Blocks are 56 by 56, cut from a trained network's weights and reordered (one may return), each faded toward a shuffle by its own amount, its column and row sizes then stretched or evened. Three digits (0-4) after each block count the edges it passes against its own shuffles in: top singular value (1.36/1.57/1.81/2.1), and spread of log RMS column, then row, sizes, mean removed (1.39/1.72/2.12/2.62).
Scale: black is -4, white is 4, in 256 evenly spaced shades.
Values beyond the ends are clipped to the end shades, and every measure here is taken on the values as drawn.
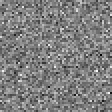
1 0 1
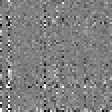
3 4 3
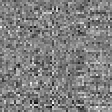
4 2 3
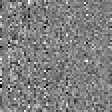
1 4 0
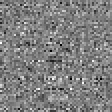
3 2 3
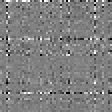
4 3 4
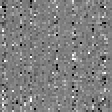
0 4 1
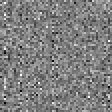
1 4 0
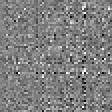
3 3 2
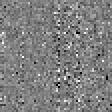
1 3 1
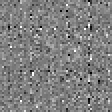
0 4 1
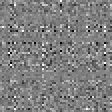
3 3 4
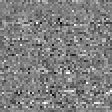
1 0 4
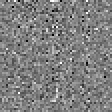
1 3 1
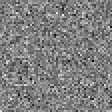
0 0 1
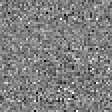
0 1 2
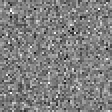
1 1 0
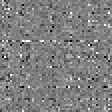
1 3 4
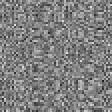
4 1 1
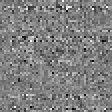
0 2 4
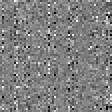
2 4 2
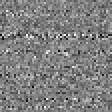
0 0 4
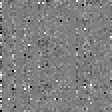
1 3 1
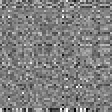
4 1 4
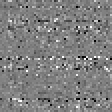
2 2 4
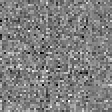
2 2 3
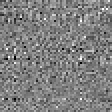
3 0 3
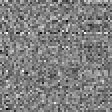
4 1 2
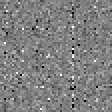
1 2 1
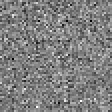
1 2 2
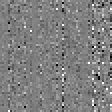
1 4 0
